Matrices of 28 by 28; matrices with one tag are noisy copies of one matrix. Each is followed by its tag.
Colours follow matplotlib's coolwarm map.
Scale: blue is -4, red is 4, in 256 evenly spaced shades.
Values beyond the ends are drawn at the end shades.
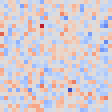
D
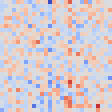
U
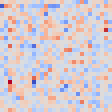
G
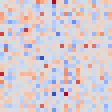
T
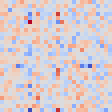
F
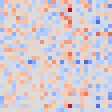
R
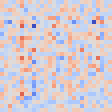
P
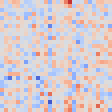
U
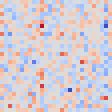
D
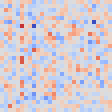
P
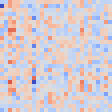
G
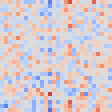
U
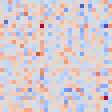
D
